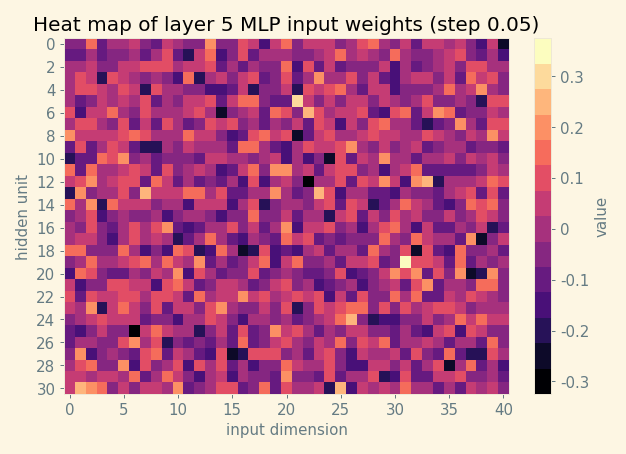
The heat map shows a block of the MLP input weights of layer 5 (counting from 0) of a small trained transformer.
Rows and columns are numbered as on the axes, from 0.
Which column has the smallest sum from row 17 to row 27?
15
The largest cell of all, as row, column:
19, 31
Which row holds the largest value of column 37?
17
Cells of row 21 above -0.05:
23
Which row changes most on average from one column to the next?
18
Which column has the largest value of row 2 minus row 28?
35
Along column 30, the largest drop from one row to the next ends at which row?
2
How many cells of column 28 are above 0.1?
2
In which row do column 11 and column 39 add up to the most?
8
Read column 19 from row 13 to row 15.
0.2 -0.05 -0.05
